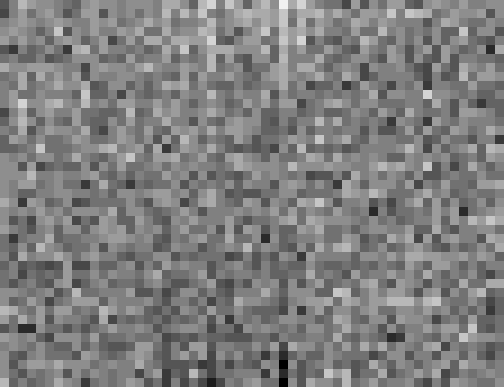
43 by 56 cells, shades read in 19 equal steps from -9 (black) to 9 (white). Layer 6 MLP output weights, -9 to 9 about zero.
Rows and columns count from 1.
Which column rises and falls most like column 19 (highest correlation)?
32
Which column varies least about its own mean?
25
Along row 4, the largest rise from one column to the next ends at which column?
52
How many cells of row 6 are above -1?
34
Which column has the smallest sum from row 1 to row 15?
48
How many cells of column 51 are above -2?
29
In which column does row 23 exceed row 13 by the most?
1
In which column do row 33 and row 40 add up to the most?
38
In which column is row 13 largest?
15
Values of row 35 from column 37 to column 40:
-2 1 1 -1
